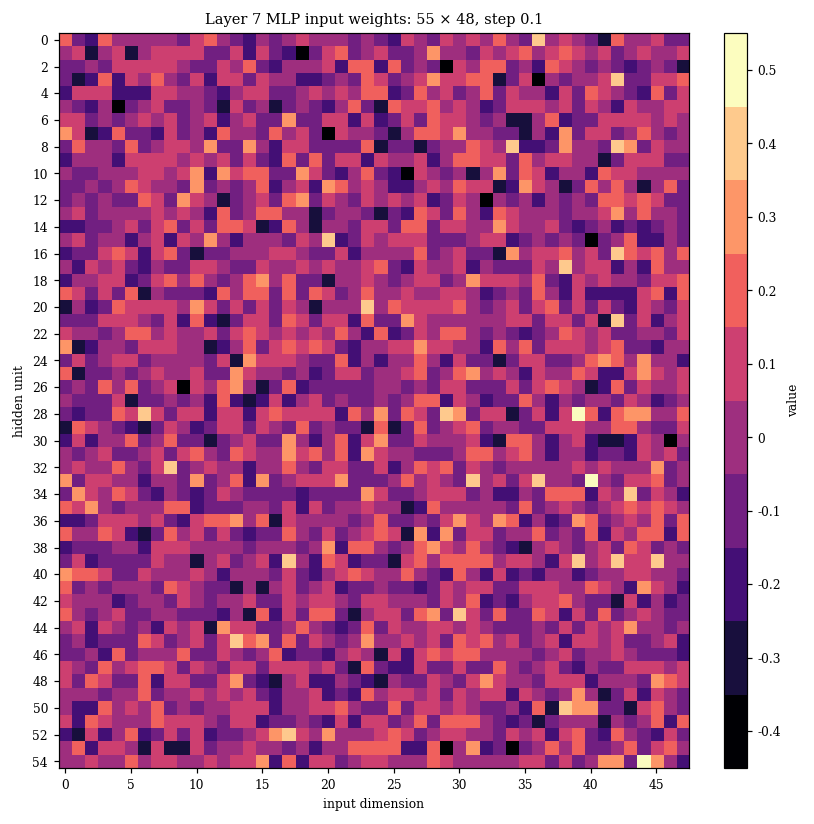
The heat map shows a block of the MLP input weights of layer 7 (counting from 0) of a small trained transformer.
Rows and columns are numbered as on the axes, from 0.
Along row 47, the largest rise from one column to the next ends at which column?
23
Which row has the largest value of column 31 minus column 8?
53
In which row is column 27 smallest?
8
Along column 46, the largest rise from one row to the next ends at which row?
31
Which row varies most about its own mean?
28
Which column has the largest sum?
30
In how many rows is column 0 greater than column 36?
15
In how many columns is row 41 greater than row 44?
21
